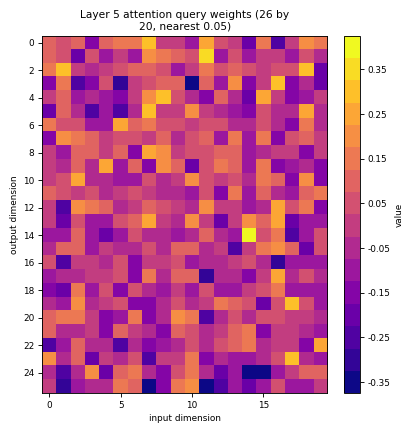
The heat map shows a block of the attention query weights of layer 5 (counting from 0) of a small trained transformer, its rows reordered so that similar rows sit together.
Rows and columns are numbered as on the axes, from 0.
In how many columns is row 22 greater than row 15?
6
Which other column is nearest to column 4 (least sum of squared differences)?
12
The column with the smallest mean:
14
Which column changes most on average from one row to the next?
10
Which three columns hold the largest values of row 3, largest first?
16, 13, 1
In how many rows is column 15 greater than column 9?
12
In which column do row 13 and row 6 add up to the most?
7
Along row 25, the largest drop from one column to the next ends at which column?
11
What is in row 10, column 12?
0
